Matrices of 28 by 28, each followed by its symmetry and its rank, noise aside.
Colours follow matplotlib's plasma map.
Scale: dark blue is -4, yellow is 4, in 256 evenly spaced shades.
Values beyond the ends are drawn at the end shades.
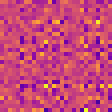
no symmetry, rank four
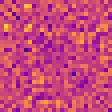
symmetric, rank six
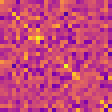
symmetric, rank six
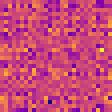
antisymmetric, rank six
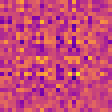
antisymmetric, rank four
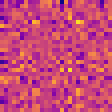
no symmetry, rank four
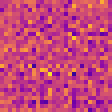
no symmetry, rank six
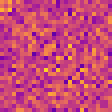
symmetric, rank eight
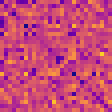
symmetric, rank eight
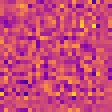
antisymmetric, rank eight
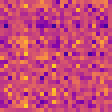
antisymmetric, rank six
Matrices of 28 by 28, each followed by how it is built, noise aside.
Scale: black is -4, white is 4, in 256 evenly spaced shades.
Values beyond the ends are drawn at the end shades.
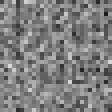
blocks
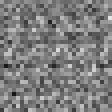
repeating columns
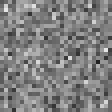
blocks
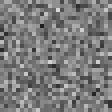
repeating columns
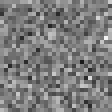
repeating columns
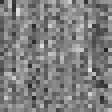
blocks
